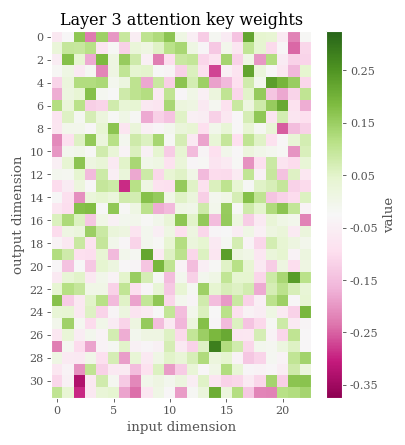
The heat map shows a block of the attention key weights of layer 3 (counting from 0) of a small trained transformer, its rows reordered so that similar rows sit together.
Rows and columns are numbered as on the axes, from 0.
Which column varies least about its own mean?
12
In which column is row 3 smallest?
14
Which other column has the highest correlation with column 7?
2
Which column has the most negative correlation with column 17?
13
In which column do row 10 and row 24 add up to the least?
21
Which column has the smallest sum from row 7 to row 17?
0
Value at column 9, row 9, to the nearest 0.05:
0.15
